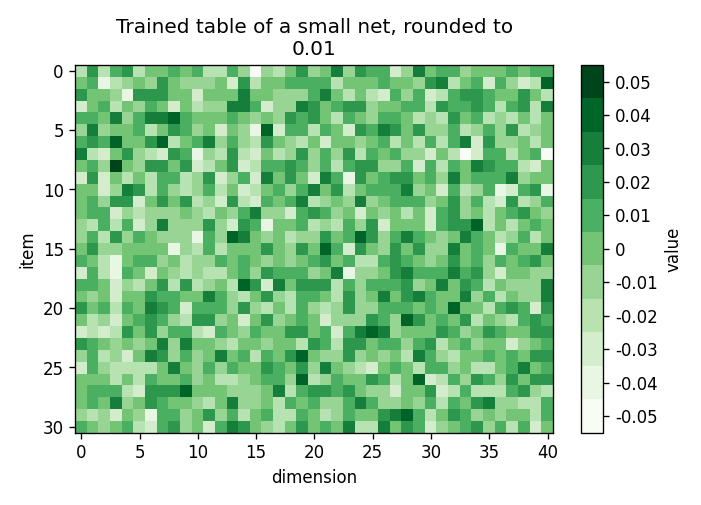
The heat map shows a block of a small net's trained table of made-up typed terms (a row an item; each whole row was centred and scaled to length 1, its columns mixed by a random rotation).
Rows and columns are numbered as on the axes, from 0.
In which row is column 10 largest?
21
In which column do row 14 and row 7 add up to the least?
10
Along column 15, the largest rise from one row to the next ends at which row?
12
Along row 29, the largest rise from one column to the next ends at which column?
7
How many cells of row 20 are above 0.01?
8
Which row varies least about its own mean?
16
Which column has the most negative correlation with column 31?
3
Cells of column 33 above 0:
13
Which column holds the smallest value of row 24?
4
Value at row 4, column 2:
0
